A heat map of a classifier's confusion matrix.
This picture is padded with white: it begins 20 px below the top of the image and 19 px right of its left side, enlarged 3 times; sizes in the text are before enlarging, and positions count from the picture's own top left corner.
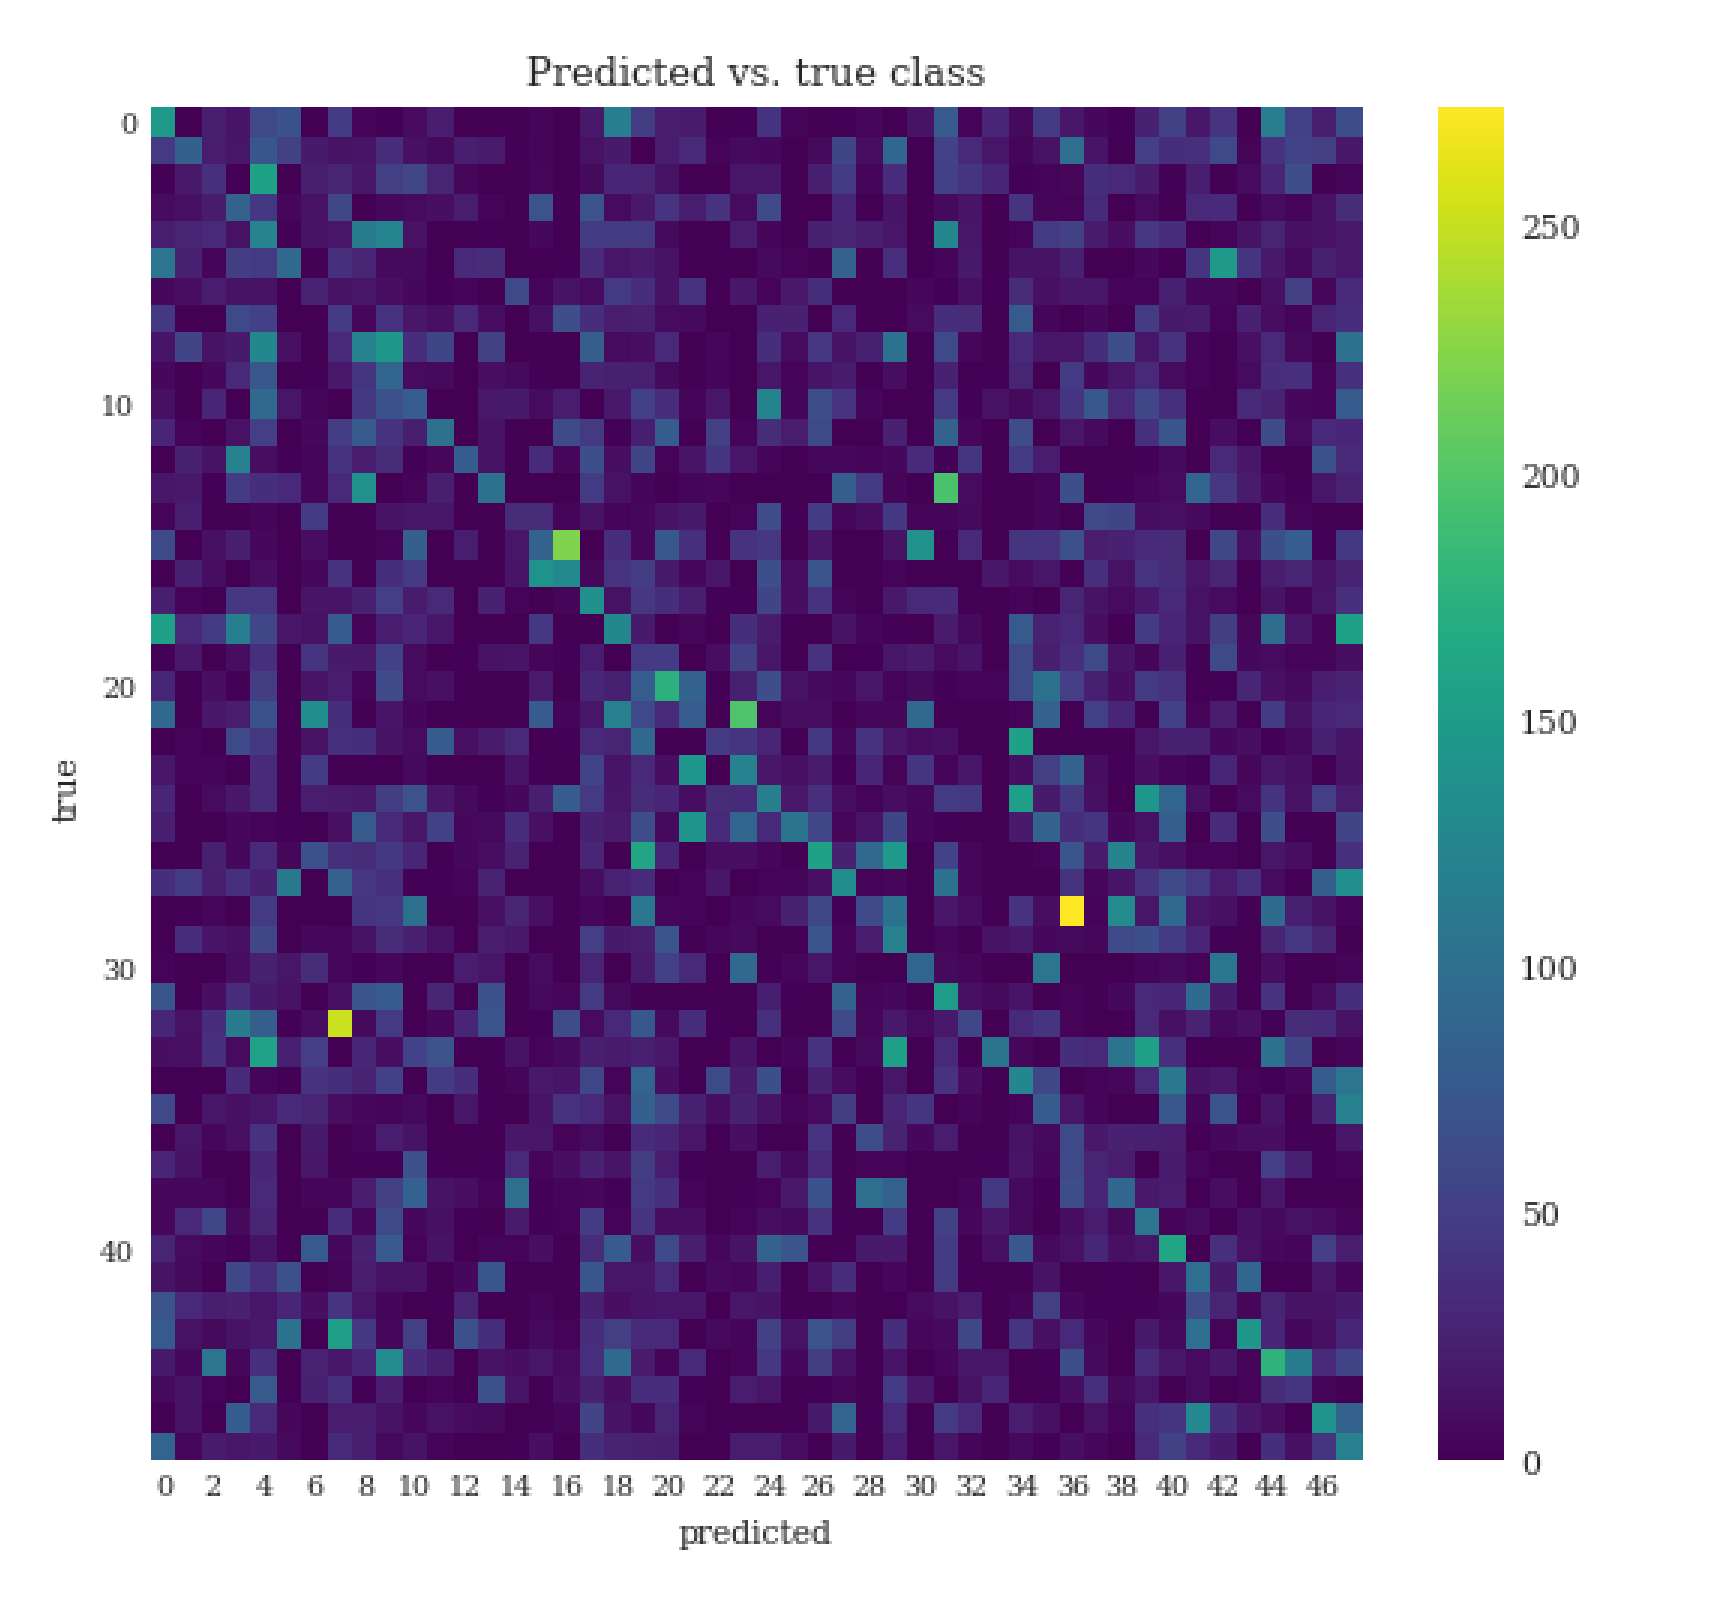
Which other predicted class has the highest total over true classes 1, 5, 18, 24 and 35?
0
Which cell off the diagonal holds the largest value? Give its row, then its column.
28, 36
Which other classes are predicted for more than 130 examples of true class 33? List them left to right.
4, 29, 39
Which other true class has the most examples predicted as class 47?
18
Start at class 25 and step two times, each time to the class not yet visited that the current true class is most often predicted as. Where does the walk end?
23
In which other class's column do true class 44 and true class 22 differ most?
34
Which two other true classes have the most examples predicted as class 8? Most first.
13, 4
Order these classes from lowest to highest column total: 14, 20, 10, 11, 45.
14, 11, 45, 10, 20
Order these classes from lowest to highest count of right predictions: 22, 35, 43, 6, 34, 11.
6, 22, 35, 11, 34, 43
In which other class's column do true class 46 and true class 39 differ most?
41
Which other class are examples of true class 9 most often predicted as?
4
